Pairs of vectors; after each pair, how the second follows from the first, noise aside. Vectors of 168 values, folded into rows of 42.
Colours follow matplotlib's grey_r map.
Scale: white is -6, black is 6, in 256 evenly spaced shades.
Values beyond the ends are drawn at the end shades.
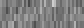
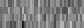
wrapped around, negated.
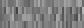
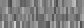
wrapped around, negated.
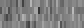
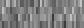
wrapped around, negated.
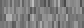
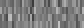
sign-scrambled.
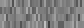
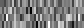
negated, scaled up.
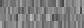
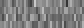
wrapped around, negated.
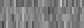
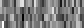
negated, scaled up.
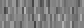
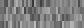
sign-scrambled.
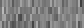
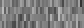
copied.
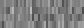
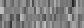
shuffled.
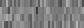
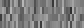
shuffled.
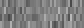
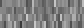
shuffled.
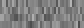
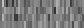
sign-scrambled.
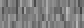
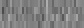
partly zeroed.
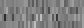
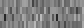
copied.
